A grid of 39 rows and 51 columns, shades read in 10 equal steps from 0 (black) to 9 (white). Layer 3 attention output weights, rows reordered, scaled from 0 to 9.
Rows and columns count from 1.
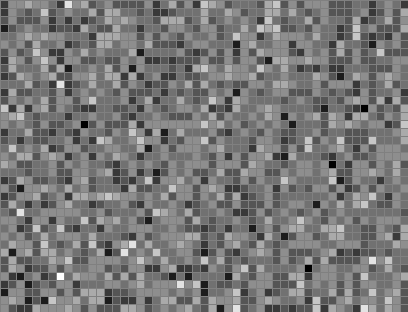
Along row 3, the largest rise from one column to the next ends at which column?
34
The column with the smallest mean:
1
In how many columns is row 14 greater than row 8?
18
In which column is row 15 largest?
3
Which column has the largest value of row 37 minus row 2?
47
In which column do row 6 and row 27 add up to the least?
30
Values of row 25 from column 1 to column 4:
2 3 5 5
